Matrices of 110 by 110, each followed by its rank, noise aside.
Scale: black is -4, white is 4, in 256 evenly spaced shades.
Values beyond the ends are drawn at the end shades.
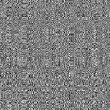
eight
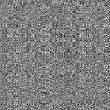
eight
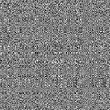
eight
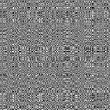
four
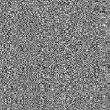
twelve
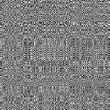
six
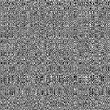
six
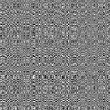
four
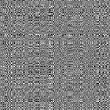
four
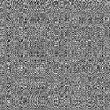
eight
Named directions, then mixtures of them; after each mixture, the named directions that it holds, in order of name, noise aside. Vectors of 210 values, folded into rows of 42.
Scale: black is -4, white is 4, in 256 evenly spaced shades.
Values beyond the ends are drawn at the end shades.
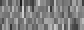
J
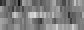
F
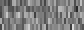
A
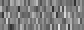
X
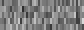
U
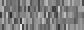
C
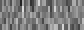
J.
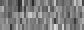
C, F, J.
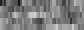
F.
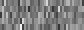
C.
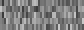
U, X.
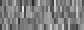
J, U.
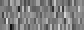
J, X.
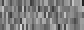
C, J.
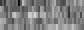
F.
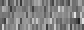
A, J, U.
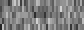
A, F, J.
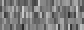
J, U, X.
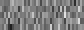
U, X.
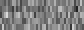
A.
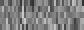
C, J.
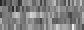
A, F.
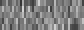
J.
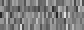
A, C, X.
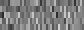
A, X.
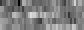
F.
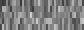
A, J, U.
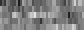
F.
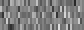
X.
